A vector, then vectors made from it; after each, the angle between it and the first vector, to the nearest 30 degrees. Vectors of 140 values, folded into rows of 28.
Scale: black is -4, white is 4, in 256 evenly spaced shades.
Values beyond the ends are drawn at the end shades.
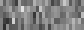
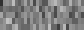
120 degrees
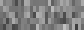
60 degrees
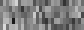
150 degrees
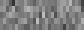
90 degrees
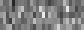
60 degrees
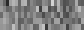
120 degrees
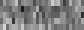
150 degrees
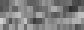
90 degrees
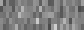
60 degrees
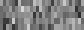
30 degrees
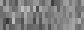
30 degrees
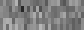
150 degrees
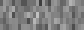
90 degrees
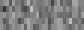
90 degrees
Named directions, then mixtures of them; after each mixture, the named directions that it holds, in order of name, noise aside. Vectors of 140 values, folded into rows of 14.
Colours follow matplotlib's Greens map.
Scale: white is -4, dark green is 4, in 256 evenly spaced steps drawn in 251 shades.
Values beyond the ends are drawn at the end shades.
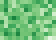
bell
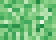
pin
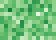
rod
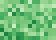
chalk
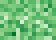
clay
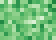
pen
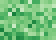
chalk.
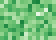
pin, rod.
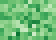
chalk, clay, pen.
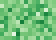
clay, pin, rod.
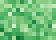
chalk.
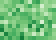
chalk, pin.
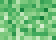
chalk, clay, pen.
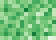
bell, rod.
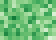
bell.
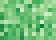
chalk, pin.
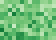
chalk.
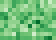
bell, chalk, clay.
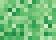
chalk, clay, rod.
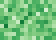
bell, clay, rod.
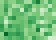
bell, chalk, pin.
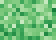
chalk, clay, pen.
